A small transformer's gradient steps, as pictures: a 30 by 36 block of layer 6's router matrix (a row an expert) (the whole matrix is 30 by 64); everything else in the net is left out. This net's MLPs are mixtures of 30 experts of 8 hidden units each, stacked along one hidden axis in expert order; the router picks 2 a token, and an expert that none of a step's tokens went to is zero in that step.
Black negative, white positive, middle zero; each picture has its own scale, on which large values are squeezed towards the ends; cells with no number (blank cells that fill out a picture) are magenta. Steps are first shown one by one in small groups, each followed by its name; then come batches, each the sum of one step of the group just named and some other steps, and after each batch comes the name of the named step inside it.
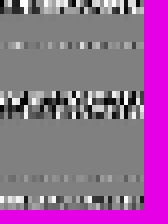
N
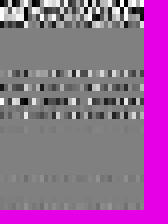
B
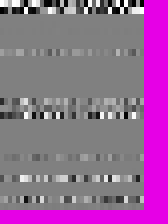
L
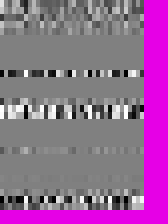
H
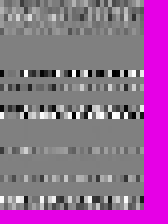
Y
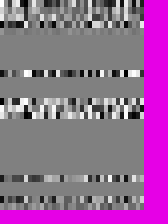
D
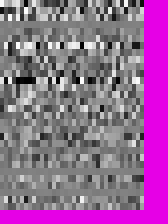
L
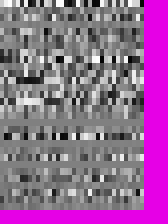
H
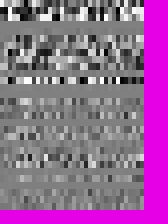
L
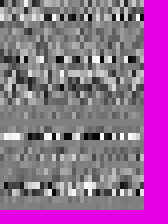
B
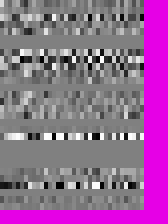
D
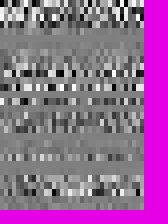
B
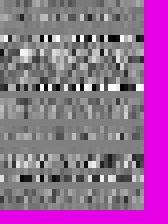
H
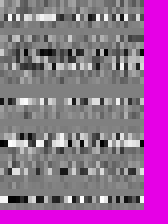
D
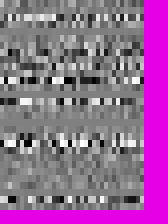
D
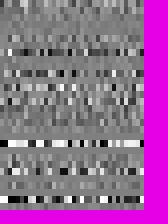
N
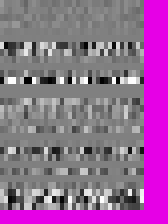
H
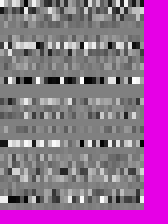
L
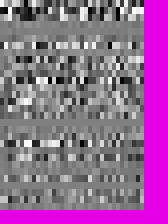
L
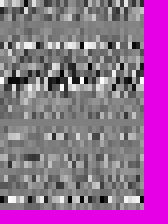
L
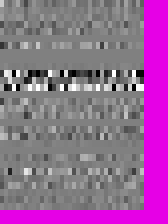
D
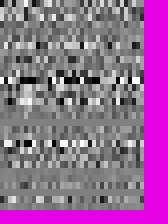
B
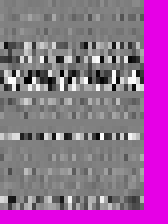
Y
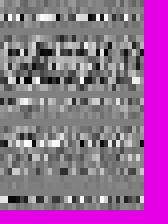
D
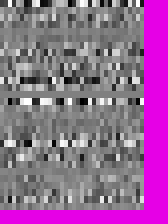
D
